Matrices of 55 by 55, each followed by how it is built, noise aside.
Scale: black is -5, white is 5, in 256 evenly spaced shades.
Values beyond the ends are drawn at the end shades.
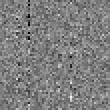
uneven columns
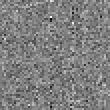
uneven columns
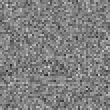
repeating columns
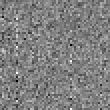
uneven columns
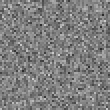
noise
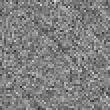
Toeplitz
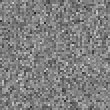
noise
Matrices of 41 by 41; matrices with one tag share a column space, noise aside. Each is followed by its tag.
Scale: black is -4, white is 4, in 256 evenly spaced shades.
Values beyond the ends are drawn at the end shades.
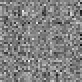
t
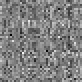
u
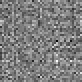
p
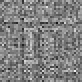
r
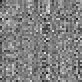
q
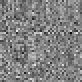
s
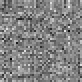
q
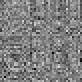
s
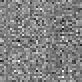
p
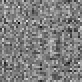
r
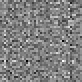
p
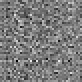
p
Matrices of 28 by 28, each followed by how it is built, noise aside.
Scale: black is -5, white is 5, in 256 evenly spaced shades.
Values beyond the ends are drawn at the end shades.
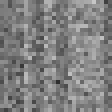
blocks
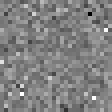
sparse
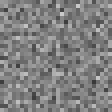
repeating rows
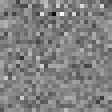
uneven rows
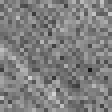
Toeplitz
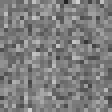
blocks
